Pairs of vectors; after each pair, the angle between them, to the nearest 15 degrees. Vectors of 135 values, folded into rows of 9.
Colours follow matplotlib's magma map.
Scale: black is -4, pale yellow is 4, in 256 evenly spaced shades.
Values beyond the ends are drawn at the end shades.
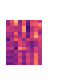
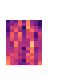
120 degrees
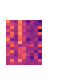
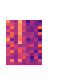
15 degrees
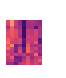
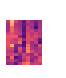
30 degrees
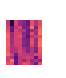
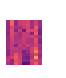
135 degrees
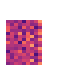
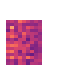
105 degrees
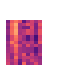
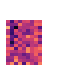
120 degrees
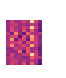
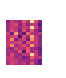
15 degrees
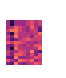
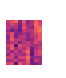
120 degrees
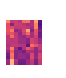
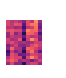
60 degrees
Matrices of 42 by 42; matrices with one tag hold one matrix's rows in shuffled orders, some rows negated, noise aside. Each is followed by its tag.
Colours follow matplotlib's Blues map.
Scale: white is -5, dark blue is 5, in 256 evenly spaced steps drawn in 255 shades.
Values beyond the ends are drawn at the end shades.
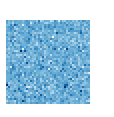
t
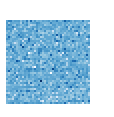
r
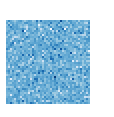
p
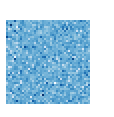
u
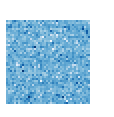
r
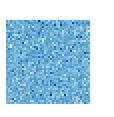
p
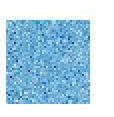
u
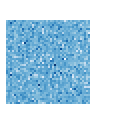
p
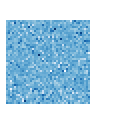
p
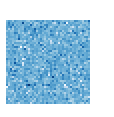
t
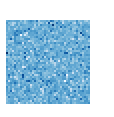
t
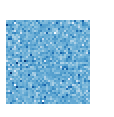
u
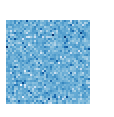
t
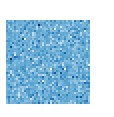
p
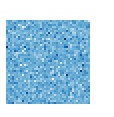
t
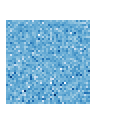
p
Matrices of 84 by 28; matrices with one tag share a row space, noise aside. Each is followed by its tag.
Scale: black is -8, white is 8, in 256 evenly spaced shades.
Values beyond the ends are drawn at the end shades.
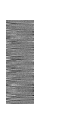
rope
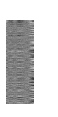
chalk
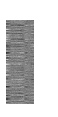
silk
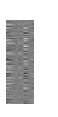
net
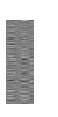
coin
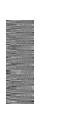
rope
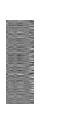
chalk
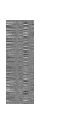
net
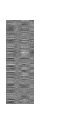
coin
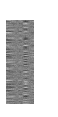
net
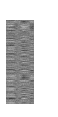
coin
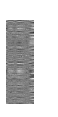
chalk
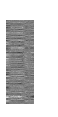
silk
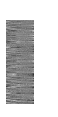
rope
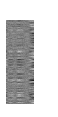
chalk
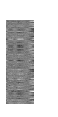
chalk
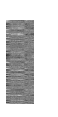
silk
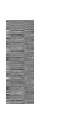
silk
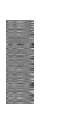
chalk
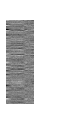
silk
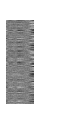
chalk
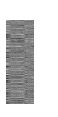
silk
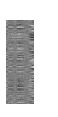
chalk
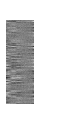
rope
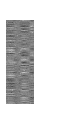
coin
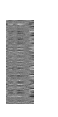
chalk
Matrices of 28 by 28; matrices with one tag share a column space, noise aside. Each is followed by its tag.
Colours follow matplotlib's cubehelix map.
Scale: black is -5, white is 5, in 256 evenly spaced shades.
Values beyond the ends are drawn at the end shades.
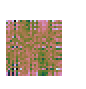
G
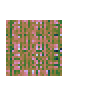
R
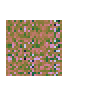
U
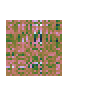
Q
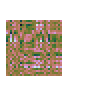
Q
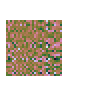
U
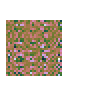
U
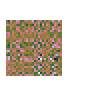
U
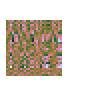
Q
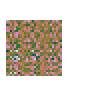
U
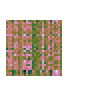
R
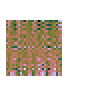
G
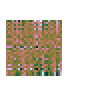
G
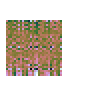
G
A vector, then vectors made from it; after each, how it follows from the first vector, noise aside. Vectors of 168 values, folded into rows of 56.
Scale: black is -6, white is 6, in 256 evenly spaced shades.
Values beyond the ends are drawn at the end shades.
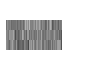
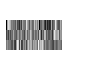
reversed, scaled up.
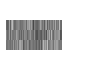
wrapped around.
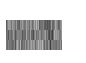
reversed.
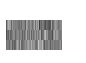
reversed.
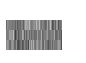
copied.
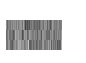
negated.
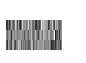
wrapped around, negated, scaled up.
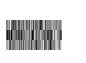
wrapped around, negated, scaled up.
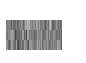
copied.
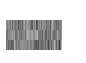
wrapped around, negated.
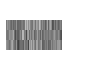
copied.
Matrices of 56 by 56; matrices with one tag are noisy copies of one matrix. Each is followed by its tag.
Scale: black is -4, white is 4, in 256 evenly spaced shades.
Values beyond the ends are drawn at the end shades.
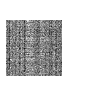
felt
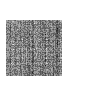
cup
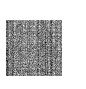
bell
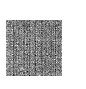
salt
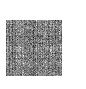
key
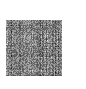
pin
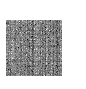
cup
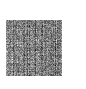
salt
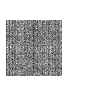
key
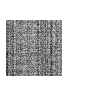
bell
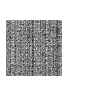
cup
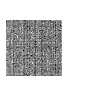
salt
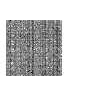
cup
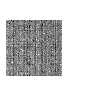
salt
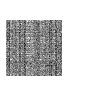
felt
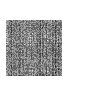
pin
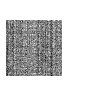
bell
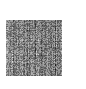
salt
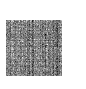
cup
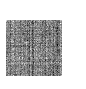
cup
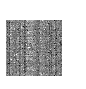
felt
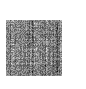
cup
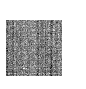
bell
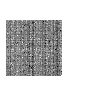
cup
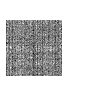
key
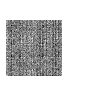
pin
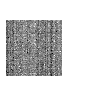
bell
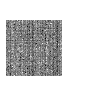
cup
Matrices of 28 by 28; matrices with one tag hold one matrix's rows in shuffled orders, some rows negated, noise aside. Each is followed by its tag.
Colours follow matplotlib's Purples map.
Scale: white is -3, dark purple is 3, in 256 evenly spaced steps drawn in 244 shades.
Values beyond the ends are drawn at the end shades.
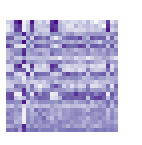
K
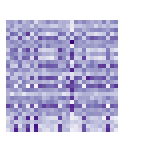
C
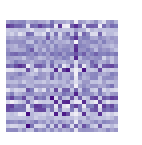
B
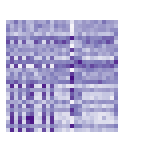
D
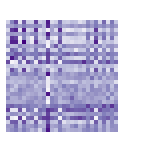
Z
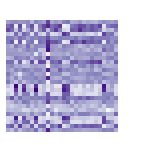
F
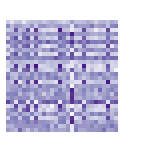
C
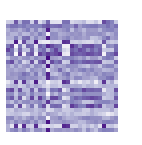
F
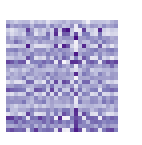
B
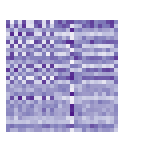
D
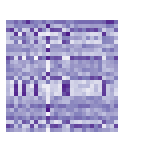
F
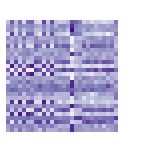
D
